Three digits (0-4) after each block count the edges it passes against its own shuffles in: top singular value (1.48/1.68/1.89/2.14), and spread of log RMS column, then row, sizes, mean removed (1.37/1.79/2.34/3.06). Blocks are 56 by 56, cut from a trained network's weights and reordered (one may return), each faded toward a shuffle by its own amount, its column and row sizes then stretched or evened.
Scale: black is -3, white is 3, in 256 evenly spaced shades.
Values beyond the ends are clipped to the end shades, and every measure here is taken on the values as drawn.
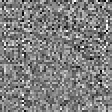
1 2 1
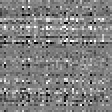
4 3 4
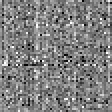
1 0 2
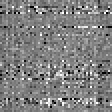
1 0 4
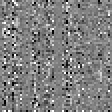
0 4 2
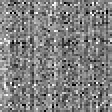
2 1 2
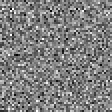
1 0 1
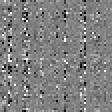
0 4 1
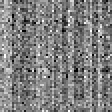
4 0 2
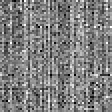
4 0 2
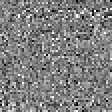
0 1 2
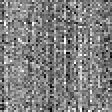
3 2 0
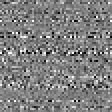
1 0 4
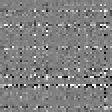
2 3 4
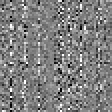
1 4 0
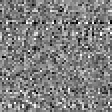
2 0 3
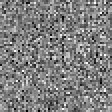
0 2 0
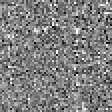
0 3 0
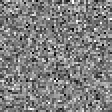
0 0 0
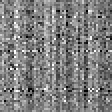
4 1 3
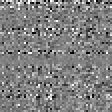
0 2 4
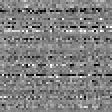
3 1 4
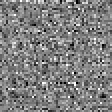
1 2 3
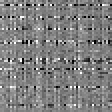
3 0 4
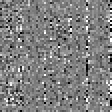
0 4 2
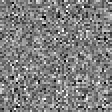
0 2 1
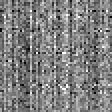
4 1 2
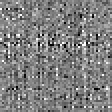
2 0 3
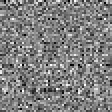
2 0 3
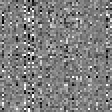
2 4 1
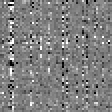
1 4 1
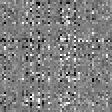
0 4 3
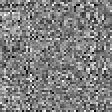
3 2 1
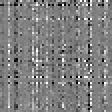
4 4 3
